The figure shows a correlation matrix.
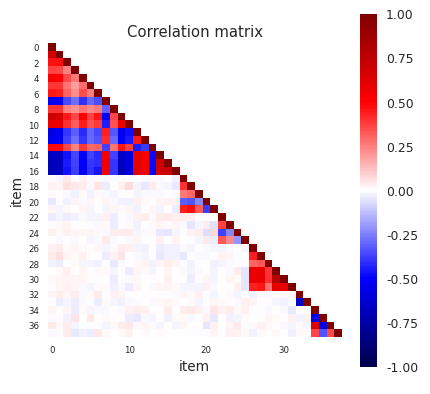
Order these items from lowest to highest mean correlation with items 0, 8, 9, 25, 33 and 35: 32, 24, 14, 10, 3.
14, 32, 24, 3, 10
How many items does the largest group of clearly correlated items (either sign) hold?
17
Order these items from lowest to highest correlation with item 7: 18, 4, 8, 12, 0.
0, 4, 8, 18, 12
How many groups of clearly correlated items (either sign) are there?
6
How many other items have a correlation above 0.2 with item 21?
3
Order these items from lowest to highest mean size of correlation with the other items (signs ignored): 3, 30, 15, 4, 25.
25, 30, 3, 4, 15
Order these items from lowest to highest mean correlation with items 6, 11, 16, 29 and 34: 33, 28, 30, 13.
13, 33, 28, 30
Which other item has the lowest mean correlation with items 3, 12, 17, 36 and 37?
35
